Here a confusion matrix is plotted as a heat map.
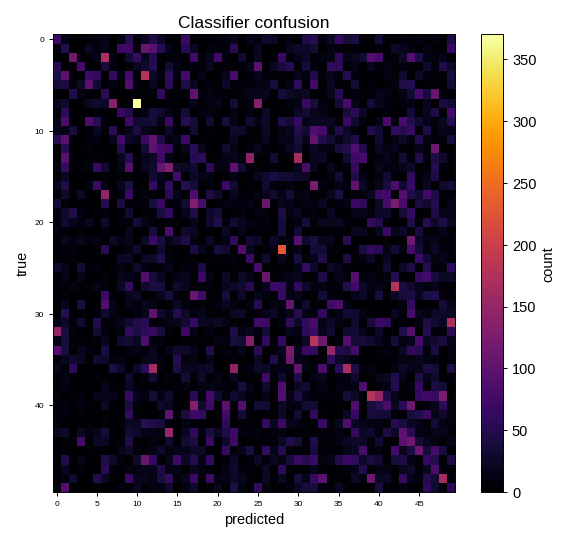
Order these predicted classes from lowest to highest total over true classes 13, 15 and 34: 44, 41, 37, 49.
49, 41, 44, 37
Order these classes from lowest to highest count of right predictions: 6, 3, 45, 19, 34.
19, 6, 3, 45, 34
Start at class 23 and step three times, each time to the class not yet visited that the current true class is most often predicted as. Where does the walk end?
6
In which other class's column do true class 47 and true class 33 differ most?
32
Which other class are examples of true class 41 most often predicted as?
14
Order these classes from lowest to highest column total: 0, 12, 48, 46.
0, 48, 46, 12
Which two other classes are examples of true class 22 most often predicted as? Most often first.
44, 30
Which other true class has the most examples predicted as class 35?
29
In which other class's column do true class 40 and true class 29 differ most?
17
